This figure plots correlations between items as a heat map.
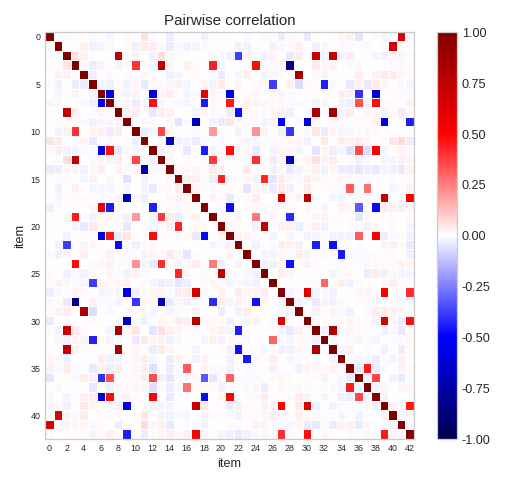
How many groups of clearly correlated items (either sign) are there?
12
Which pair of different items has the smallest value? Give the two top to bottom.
3, 28
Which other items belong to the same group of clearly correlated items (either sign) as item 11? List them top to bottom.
14
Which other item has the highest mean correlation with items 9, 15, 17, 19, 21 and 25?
20
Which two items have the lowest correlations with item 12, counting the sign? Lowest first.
6, 18
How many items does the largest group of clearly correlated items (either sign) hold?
7
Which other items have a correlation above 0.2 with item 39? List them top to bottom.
17, 27, 30, 42
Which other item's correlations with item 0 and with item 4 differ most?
29
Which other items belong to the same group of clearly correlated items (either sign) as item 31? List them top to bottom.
2, 8, 22, 33
